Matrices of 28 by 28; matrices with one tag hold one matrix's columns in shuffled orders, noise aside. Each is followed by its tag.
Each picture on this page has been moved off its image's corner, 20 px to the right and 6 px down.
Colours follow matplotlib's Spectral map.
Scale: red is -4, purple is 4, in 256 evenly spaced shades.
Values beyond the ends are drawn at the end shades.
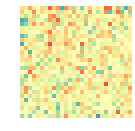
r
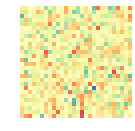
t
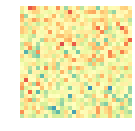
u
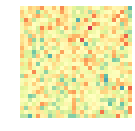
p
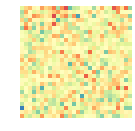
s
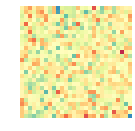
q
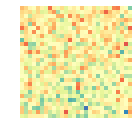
u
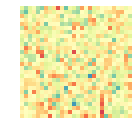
t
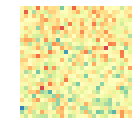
u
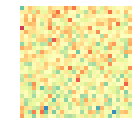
u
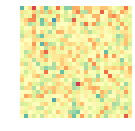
r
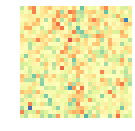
p
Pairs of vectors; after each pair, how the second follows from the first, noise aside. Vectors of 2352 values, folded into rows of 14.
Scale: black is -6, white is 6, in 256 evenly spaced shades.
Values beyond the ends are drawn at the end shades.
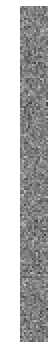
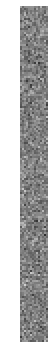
copied.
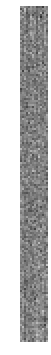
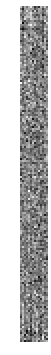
reversed, scaled up.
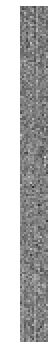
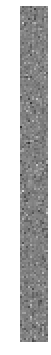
reversed, partly zeroed.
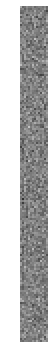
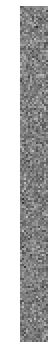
sign-scrambled.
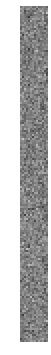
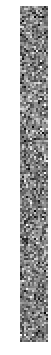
reversed, scaled up.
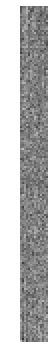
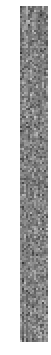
copied.
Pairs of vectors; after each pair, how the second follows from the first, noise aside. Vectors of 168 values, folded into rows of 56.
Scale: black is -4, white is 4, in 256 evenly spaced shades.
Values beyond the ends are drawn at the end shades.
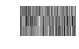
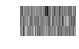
wrapped around, negated, partly zeroed.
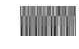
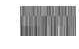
shrunk.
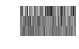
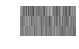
negated, shrunk.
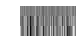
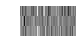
wrapped around, negated, partly zeroed.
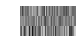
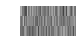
reversed, shrunk.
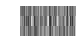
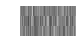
shrunk.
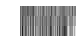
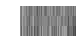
negated, shrunk.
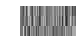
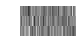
negated, partly zeroed.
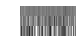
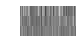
reversed, shrunk.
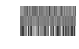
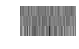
negated, shrunk.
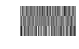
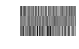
negated, partly zeroed.
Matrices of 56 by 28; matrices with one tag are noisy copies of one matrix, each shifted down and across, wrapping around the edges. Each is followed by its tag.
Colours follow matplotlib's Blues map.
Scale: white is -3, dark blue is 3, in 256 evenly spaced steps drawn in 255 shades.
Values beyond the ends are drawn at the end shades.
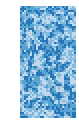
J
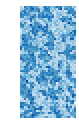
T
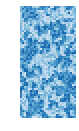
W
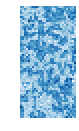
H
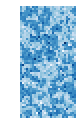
H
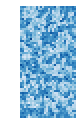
J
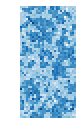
W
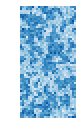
W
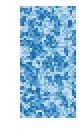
T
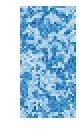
H
